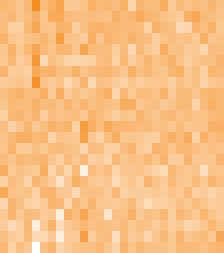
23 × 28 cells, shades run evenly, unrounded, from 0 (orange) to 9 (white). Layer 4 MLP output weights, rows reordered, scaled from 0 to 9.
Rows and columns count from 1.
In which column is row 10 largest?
25
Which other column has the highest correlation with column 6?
1
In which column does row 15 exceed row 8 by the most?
5
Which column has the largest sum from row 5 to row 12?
15
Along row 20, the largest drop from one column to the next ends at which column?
9
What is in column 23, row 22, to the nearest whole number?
3
